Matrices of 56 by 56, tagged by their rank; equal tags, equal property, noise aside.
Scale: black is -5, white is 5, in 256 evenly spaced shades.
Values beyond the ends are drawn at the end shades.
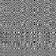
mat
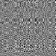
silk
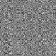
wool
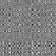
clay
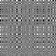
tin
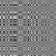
tin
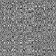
wool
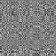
silk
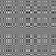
tin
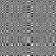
tin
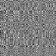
silk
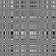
tin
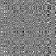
silk
